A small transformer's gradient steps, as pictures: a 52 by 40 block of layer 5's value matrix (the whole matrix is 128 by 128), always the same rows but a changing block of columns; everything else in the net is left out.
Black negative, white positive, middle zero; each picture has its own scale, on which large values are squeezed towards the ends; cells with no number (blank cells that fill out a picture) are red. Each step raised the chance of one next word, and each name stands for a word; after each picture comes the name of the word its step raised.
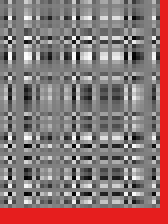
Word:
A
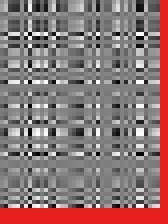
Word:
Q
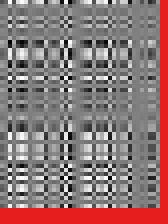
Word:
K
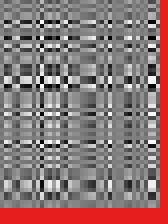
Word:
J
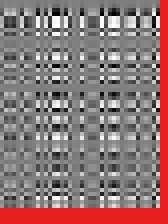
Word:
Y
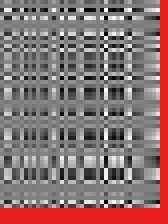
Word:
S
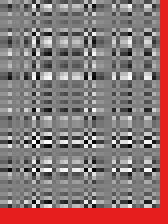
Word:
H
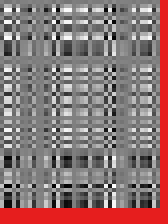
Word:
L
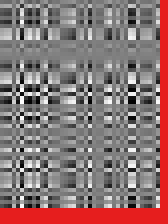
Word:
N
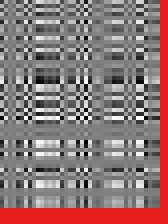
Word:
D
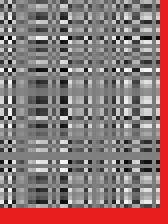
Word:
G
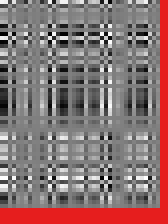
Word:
K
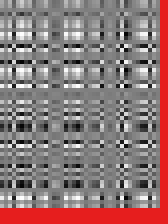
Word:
J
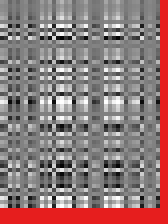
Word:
N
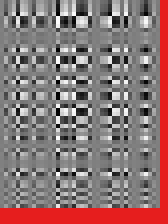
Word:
Y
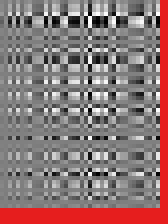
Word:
Y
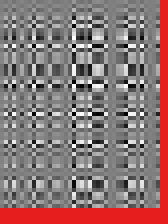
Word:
J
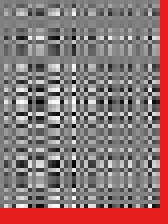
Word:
N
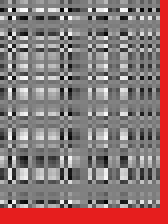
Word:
S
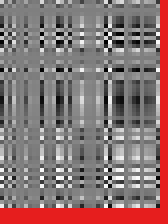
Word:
K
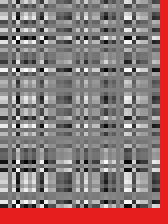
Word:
G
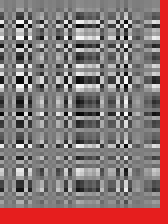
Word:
J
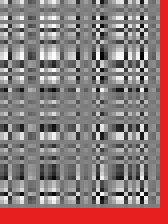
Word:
A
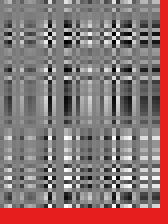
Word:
K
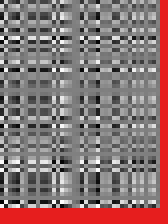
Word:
G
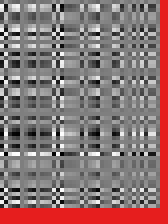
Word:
Q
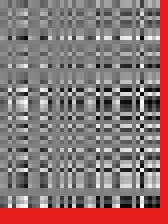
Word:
N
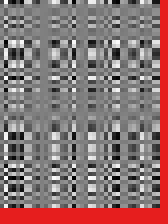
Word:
K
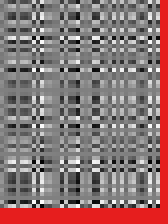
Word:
G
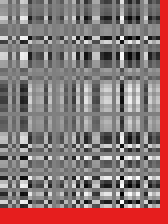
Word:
A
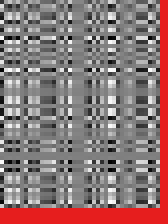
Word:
G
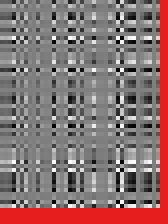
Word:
G
